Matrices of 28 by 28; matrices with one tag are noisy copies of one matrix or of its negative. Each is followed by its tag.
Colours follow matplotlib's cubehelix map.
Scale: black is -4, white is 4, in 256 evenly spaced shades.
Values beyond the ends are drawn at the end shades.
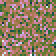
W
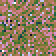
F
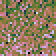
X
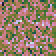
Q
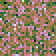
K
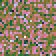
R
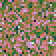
Q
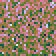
X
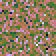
R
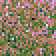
X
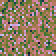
F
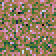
Q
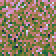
X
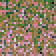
X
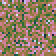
K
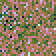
F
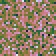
K
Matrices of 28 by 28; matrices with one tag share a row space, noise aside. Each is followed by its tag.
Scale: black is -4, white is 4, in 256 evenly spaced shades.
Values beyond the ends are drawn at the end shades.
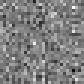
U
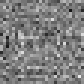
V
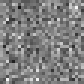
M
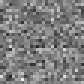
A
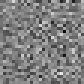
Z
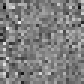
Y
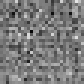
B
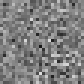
Z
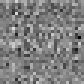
B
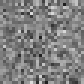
Z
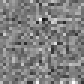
Z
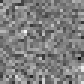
A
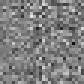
Z
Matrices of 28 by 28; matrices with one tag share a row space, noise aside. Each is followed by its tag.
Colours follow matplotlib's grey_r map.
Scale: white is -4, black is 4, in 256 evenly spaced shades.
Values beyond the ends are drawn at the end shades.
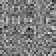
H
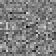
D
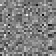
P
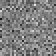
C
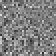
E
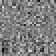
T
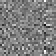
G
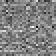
D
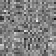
P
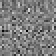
T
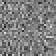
G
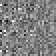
E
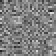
P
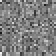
C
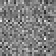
G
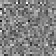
E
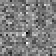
D
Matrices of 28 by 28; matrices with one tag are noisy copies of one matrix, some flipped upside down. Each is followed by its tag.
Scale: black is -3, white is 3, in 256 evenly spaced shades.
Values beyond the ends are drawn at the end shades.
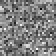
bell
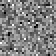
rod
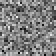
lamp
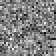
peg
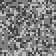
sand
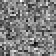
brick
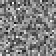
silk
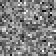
peg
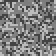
peg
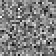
lamp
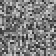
brick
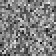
sand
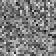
brick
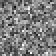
bell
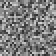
lamp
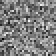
brick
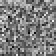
sand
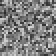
rod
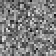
sand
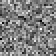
rod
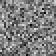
sand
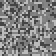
lamp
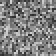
bell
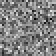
bell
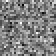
brick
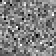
bell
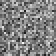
brick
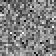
sand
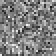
peg
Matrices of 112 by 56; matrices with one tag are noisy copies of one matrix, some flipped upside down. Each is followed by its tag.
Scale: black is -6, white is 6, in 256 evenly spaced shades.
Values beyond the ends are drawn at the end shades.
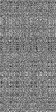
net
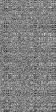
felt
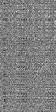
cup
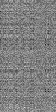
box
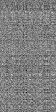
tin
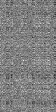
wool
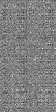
cup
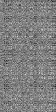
felt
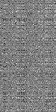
cup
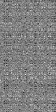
felt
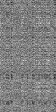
wool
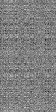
box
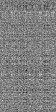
tin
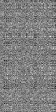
felt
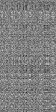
tin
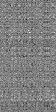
tin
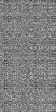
felt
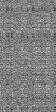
wool
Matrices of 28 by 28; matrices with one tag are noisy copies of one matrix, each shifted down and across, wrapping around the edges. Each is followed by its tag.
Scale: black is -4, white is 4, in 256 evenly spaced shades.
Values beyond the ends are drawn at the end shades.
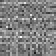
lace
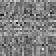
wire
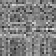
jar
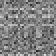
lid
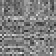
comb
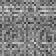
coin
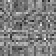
jar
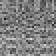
lid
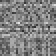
jar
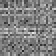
coin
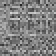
lace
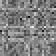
jar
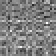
lid
